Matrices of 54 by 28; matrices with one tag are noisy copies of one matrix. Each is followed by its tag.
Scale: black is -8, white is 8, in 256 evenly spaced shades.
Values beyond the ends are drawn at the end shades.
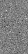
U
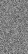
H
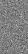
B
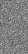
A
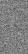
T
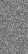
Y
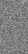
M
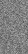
A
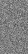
T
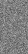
T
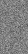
H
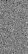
Y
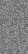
H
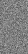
M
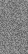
U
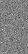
T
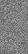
B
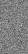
B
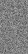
M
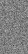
H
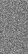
T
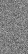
U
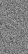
T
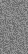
T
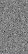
M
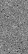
U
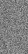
A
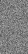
M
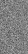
Y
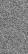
A
